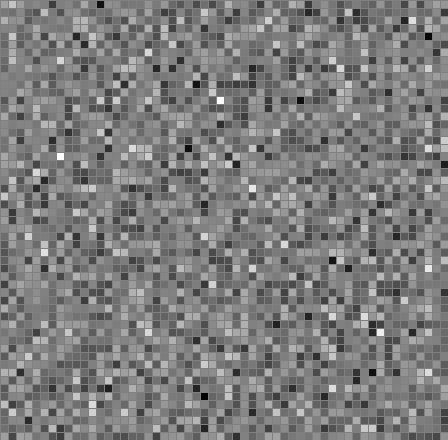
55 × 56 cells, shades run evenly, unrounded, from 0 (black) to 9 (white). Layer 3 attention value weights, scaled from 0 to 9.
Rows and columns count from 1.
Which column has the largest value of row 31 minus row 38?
36
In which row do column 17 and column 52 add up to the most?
3
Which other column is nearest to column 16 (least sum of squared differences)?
31
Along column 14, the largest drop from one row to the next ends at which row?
49
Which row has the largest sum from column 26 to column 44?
21
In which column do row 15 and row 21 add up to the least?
30
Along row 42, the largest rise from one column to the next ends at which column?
48
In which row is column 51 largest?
38
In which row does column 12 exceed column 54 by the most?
5
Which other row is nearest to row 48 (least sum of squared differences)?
39
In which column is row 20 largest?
8
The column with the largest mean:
54
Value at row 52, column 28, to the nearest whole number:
6
